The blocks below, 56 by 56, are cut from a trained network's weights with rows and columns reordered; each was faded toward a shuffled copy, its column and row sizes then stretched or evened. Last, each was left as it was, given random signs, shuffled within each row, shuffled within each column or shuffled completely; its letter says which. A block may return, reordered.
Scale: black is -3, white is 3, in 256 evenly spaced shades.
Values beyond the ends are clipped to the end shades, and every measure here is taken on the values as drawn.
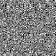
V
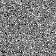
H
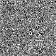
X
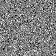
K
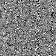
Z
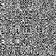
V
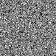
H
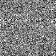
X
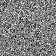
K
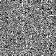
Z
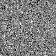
Z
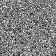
H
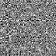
V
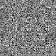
V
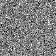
Z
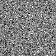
Z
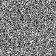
Z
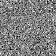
H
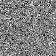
H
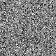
Z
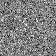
K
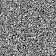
K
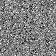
K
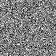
K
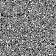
H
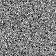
K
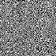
V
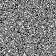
K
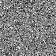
H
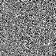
X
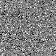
H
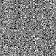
V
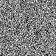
K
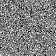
H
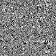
X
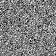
K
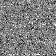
H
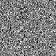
V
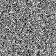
K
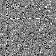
X
